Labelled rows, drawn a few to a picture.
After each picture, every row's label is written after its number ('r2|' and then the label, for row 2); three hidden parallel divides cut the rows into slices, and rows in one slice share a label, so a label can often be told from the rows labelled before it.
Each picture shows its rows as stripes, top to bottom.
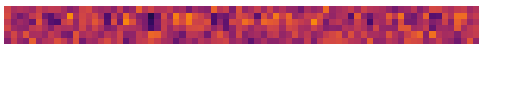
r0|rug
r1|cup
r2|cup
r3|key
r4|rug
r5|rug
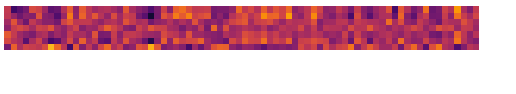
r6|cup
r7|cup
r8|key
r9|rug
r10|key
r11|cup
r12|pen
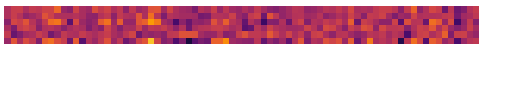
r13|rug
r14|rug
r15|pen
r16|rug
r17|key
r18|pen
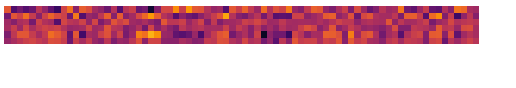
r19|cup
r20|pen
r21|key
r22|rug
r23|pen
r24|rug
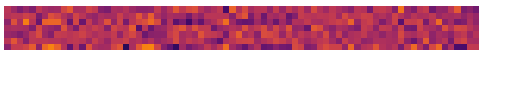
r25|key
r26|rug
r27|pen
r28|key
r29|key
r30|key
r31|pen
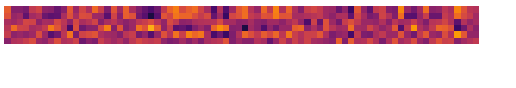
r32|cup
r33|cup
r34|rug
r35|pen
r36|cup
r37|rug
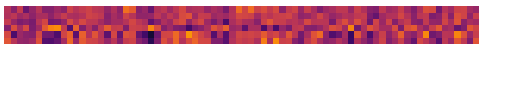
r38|key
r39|key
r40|key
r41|pen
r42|cup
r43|cup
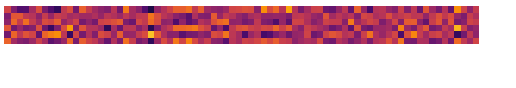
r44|cup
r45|rug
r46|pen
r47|cup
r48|pen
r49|cup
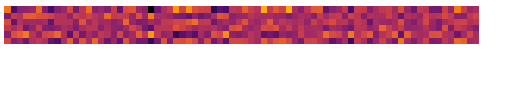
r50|cup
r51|rug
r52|key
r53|key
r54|pen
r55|cup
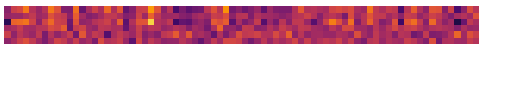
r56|pen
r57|rug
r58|pen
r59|rug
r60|key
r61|rug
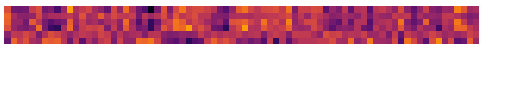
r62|cup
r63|key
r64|cup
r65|cup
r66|rug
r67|pen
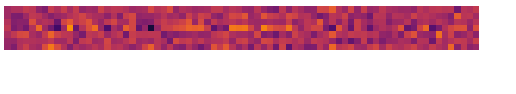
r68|rug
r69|key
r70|key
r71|cup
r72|rug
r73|key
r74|rug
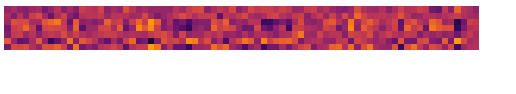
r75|key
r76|key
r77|pen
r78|pen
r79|rug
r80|cup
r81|pen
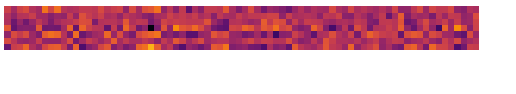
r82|rug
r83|key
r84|key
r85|cup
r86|pen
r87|key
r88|pen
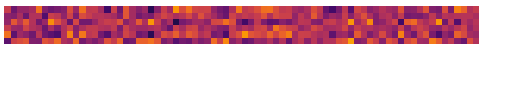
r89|cup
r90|key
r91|pen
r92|key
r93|cup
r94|pen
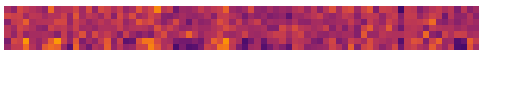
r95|rug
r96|rug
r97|rug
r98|rug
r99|key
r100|pen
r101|pen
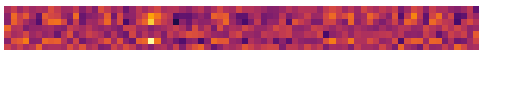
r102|rug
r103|pen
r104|pen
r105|key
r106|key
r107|pen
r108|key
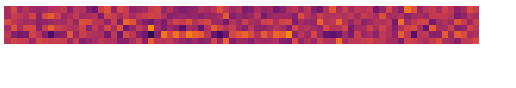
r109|rug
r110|rug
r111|key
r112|rug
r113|cup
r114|rug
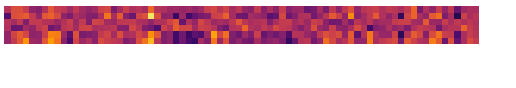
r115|rug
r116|pen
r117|key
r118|key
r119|pen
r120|pen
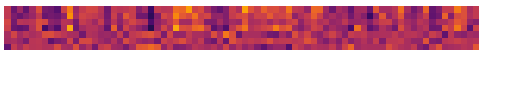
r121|cup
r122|cup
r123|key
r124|cup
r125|rug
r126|key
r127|rug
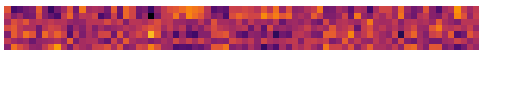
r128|cup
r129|cup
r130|rug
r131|rug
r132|pen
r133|key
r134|pen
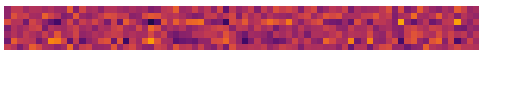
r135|key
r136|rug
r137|cup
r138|rug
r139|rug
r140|pen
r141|key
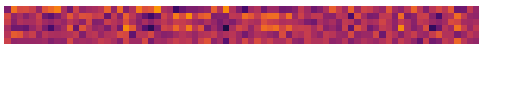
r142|pen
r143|cup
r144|key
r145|cup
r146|rug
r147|key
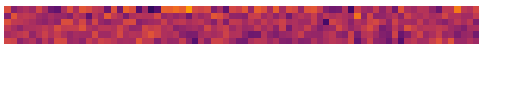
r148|cup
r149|rug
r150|key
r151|rug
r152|rug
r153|rug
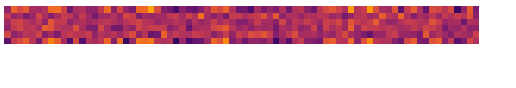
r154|pen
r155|key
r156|rug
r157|rug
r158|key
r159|pen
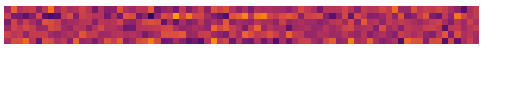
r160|rug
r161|cup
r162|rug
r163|rug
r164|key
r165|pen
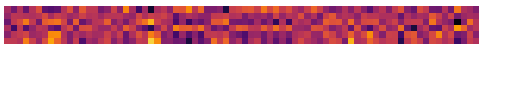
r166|cup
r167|rug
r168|pen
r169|cup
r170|pen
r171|pen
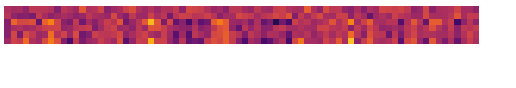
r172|key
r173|key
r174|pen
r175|rug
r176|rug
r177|pen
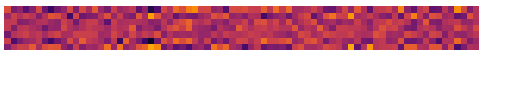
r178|cup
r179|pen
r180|key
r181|key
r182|rug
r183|cup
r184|pen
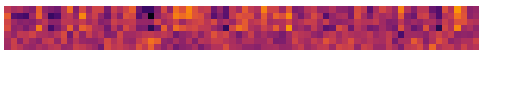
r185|cup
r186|cup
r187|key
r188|cup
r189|rug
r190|rug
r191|rug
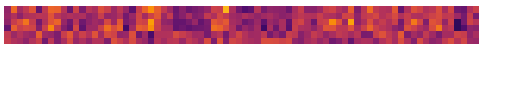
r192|pen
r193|rug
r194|pen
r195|pen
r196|key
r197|key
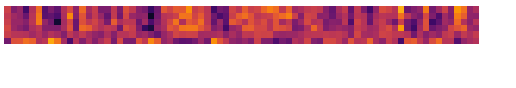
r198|cup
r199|cup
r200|cup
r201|cup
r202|key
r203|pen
